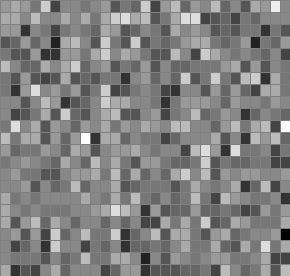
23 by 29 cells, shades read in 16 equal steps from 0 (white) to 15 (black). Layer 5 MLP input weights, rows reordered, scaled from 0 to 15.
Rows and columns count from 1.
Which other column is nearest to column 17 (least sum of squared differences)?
3
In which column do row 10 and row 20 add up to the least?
12
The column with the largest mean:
17
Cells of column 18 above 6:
15
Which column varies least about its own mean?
1
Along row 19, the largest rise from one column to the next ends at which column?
22
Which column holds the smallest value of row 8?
4
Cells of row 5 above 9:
8
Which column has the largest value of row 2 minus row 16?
24
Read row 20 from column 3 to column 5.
10 6 11
